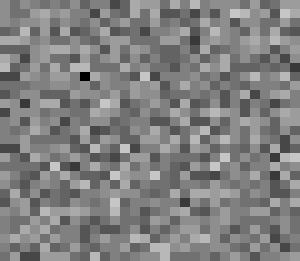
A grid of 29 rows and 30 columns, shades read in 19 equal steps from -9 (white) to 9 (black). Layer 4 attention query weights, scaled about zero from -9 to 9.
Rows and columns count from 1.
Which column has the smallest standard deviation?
27
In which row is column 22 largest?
20
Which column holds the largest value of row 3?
24
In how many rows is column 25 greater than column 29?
16
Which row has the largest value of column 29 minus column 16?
28
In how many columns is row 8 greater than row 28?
13
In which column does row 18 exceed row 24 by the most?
12
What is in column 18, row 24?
-2
